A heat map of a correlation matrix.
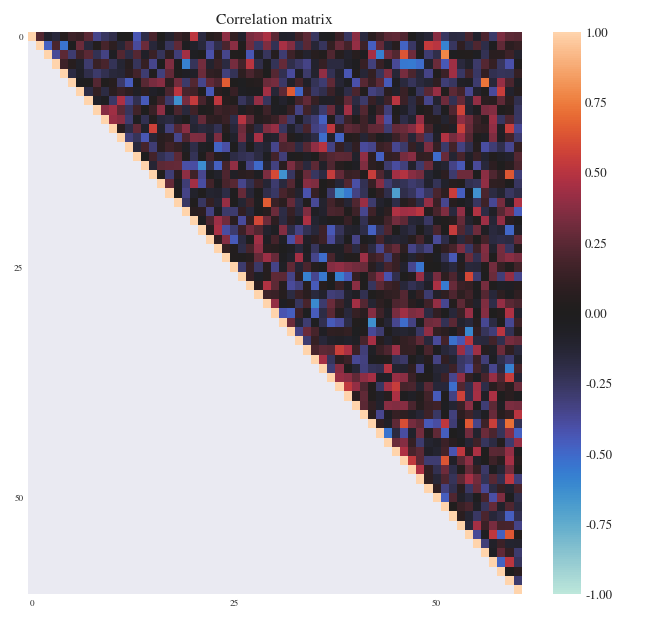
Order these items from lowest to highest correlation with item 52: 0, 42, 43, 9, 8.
42, 0, 43, 9, 8
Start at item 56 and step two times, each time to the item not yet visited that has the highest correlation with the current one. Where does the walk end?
24
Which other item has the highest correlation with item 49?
1
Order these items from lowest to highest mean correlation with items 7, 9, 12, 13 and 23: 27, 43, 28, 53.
43, 27, 28, 53
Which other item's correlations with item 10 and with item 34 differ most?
26
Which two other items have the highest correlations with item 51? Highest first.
2, 46
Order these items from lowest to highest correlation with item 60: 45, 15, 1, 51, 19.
19, 15, 51, 45, 1
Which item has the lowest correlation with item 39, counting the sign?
17
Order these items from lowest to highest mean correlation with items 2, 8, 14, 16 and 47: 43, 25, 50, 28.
50, 28, 43, 25
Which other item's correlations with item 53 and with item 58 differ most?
57
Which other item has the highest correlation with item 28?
20
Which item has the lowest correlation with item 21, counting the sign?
14
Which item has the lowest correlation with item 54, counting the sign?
32
